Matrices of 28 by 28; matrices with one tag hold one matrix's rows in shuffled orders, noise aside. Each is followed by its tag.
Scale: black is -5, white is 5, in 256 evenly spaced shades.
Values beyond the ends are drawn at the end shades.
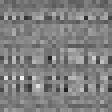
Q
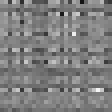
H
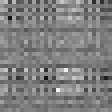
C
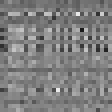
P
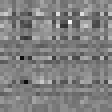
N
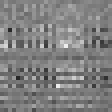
C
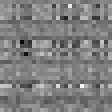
N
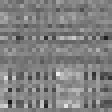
C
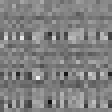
Q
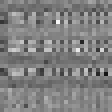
P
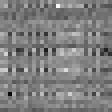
C
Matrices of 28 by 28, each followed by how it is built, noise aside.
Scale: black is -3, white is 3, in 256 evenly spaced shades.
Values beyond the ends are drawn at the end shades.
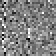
uneven columns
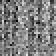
blocks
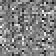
uneven columns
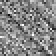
Toeplitz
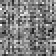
blocks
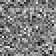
noise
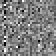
uneven columns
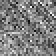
Toeplitz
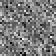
Toeplitz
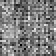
blocks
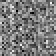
repeating rows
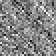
Toeplitz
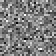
repeating rows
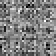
blocks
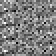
repeating rows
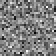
noise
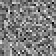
Toeplitz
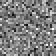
noise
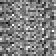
repeating rows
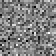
noise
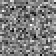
repeating rows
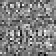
blocks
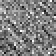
Toeplitz
